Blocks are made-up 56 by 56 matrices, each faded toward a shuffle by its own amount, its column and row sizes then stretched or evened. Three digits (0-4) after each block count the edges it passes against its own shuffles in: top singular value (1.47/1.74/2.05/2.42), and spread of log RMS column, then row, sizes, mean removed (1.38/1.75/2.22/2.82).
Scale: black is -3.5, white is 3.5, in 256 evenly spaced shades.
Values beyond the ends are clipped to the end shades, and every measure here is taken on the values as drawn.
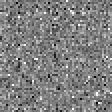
1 1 1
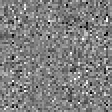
0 3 0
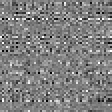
4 2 4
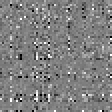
2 3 3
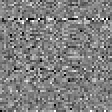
3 0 3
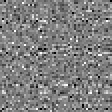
3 1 2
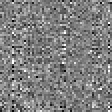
3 3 1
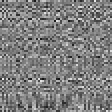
4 0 4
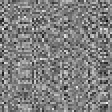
4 3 1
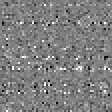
1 1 3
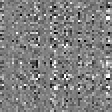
3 4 3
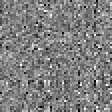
2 2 1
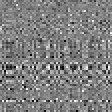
4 0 4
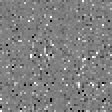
0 2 2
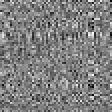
4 3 3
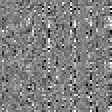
3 4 0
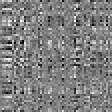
4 4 3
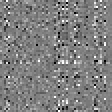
3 4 2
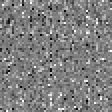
1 2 0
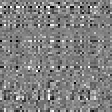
4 2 4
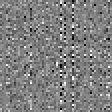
3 4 1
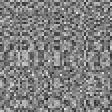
4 2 0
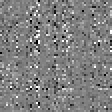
1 4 2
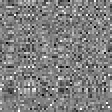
4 1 2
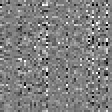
2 4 2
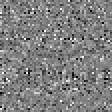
1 0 2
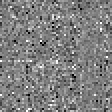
0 3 1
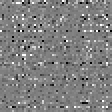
0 2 4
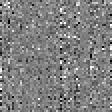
1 4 1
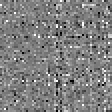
1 3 3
